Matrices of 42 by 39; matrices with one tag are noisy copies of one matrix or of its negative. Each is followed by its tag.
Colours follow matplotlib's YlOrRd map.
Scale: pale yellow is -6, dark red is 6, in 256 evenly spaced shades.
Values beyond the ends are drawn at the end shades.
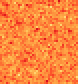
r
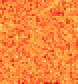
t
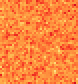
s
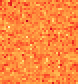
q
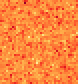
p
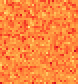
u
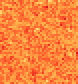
r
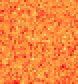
p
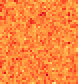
u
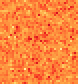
p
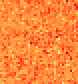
s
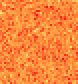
r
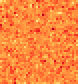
t
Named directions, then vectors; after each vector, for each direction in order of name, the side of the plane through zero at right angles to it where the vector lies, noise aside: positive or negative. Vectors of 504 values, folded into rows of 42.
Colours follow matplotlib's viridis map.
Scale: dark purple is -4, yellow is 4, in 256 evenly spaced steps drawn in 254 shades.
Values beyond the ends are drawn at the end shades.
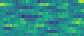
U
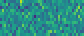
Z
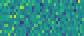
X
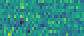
negative, positive, positive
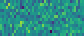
positive, negative, negative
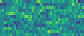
negative, negative, positive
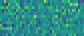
negative, negative, negative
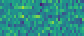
negative, positive, negative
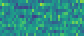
positive, negative, positive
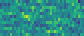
negative, negative, positive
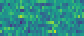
negative, positive, positive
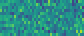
positive, positive, negative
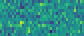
positive, negative, negative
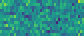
positive, positive, negative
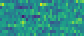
positive, negative, positive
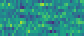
positive, negative, negative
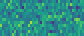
positive, negative, negative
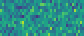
positive, negative, positive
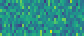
negative, positive, positive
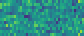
positive, positive, negative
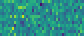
negative, positive, negative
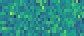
negative, negative, positive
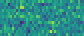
negative, positive, positive
